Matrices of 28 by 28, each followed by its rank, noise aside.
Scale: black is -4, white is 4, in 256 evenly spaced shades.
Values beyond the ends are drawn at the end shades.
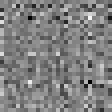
four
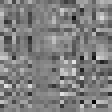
three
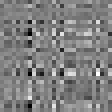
two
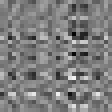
two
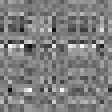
two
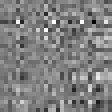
three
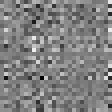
four
